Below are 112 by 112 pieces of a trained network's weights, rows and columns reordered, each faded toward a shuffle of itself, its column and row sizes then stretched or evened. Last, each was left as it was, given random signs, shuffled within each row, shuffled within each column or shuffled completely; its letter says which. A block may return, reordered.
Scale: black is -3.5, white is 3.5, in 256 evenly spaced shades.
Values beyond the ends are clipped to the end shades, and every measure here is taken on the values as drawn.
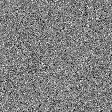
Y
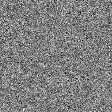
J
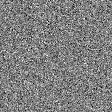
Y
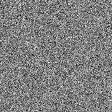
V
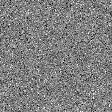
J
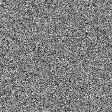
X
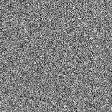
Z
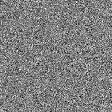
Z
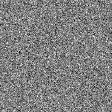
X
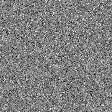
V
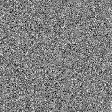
Z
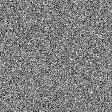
J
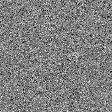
J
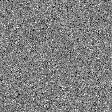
J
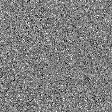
X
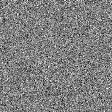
V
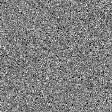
J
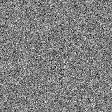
Y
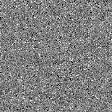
Z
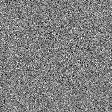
V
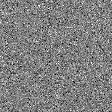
J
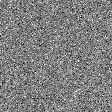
Y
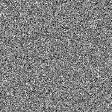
X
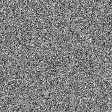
J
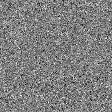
V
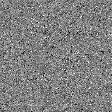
X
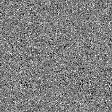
X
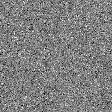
V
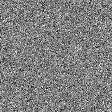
J
